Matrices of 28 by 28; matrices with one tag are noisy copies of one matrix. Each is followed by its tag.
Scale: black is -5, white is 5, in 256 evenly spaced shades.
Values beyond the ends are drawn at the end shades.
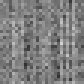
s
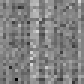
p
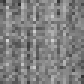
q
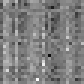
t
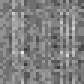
s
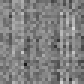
s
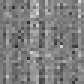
p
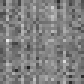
q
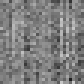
s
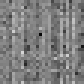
s
